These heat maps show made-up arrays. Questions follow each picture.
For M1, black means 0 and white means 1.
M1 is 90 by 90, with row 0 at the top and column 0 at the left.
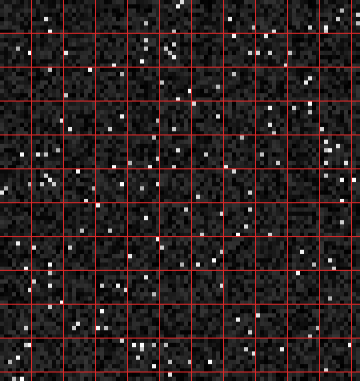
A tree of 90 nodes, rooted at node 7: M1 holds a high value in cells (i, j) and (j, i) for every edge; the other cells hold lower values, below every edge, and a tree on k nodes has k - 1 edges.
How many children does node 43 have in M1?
4
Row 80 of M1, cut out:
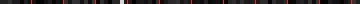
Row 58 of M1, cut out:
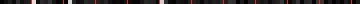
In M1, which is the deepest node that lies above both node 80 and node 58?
30
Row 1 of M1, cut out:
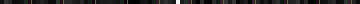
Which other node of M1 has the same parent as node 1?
23
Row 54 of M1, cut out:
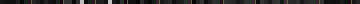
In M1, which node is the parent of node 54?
27
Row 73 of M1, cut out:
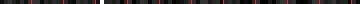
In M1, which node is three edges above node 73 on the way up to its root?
12
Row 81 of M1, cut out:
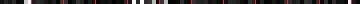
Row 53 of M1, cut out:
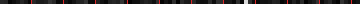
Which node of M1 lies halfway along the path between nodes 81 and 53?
82
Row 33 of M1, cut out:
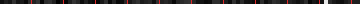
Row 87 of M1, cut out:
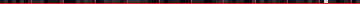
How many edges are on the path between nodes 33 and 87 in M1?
2
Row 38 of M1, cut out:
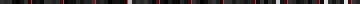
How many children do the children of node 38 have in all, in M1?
1
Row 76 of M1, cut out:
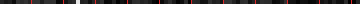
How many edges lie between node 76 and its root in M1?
7
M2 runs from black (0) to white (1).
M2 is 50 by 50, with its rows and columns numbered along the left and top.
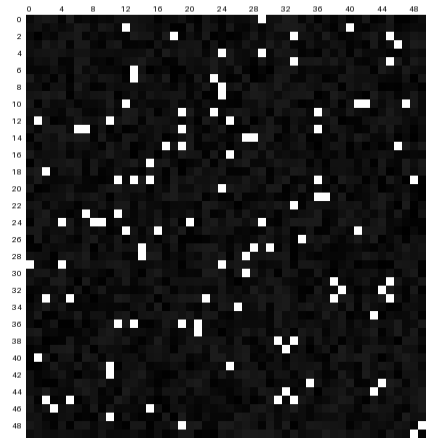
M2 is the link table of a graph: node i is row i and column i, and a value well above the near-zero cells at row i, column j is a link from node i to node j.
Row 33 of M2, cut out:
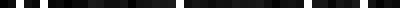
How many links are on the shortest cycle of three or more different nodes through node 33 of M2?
3
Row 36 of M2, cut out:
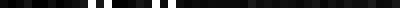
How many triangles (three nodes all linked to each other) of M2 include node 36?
2
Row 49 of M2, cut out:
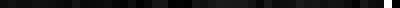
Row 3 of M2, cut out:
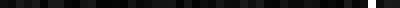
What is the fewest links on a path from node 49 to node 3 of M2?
5
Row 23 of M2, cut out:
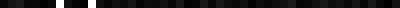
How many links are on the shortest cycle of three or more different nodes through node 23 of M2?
5
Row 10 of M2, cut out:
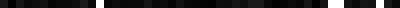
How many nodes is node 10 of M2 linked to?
4
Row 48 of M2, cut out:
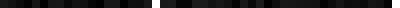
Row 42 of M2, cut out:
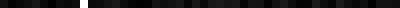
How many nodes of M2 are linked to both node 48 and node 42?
0
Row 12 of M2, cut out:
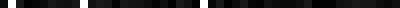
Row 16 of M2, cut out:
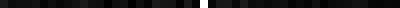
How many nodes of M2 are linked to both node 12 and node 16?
1
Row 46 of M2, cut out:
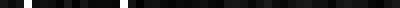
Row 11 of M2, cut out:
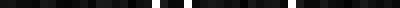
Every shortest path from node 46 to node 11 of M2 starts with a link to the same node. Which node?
node 15
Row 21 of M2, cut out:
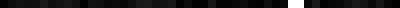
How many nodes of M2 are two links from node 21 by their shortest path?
3
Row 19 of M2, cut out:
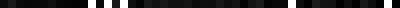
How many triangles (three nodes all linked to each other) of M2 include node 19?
2
